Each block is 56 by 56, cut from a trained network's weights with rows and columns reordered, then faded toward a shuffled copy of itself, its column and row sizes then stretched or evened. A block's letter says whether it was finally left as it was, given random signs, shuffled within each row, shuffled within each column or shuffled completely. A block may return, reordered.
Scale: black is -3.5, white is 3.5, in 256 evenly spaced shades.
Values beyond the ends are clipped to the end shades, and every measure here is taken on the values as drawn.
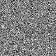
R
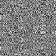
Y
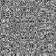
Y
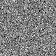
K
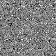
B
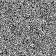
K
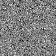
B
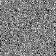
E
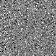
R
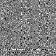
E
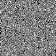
R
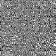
Y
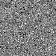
K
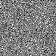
K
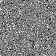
K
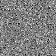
B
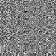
Y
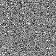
E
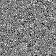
K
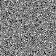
R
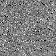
B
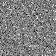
K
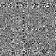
Y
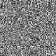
Y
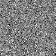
R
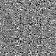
Y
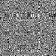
Y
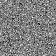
K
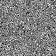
K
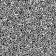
K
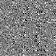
Y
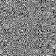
Y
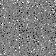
R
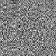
Y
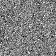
K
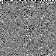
E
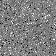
K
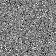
K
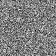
K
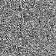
E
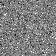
K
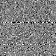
B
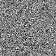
R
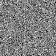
B
